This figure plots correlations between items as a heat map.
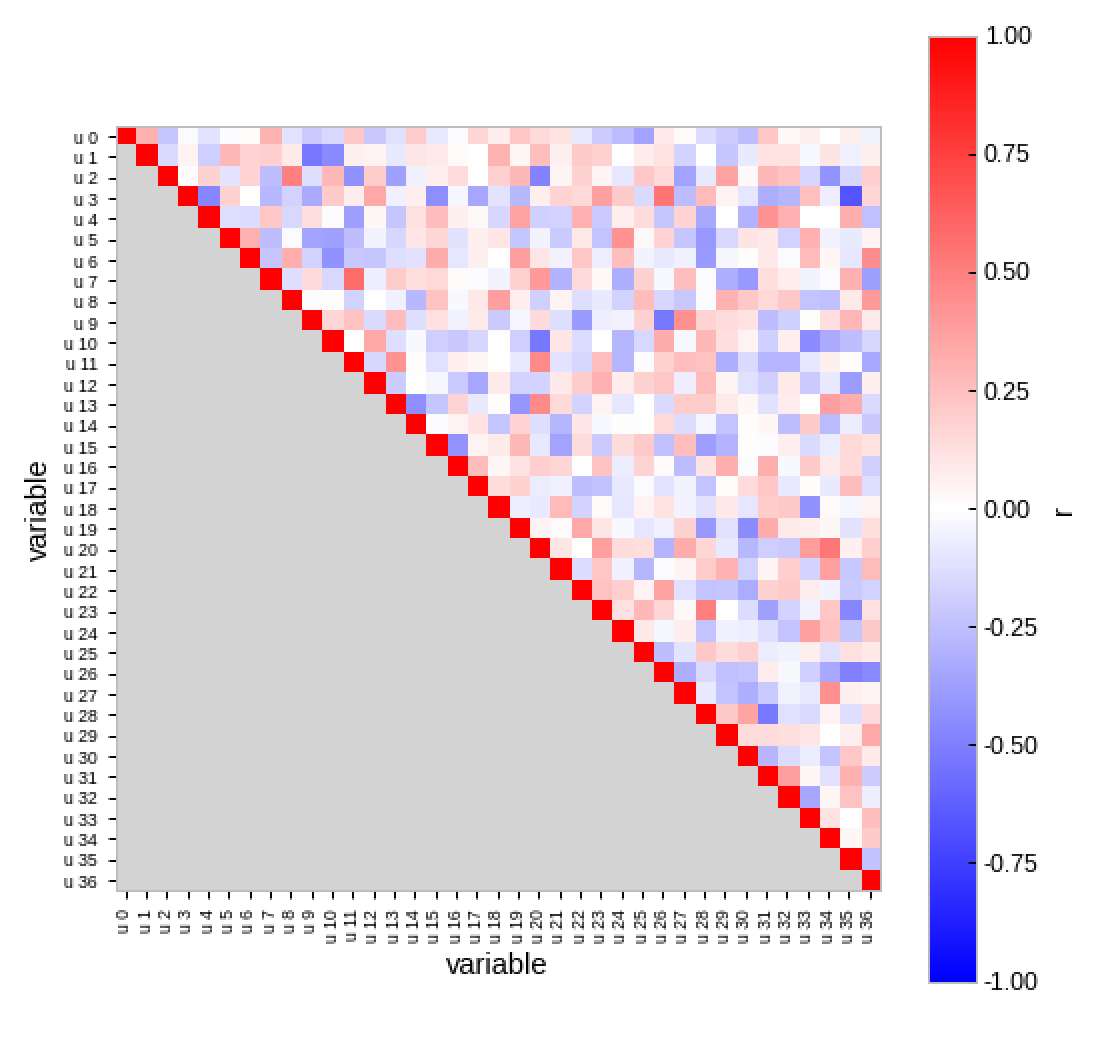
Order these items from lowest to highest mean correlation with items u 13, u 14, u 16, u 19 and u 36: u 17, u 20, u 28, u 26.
u 26, u 28, u 17, u 20
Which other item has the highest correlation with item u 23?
u 28
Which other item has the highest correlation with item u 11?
u 7
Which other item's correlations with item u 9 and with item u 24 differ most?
u 5
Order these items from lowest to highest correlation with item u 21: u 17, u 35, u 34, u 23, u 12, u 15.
u 15, u 35, u 17, u 12, u 23, u 34
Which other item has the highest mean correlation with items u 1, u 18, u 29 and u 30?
u 8
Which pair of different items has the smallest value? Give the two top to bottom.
u 3, u 35
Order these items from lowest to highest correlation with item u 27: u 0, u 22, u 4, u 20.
u 22, u 0, u 4, u 20
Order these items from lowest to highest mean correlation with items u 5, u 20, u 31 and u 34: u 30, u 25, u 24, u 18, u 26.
u 30, u 26, u 25, u 18, u 24
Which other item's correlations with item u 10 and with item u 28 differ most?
u 20
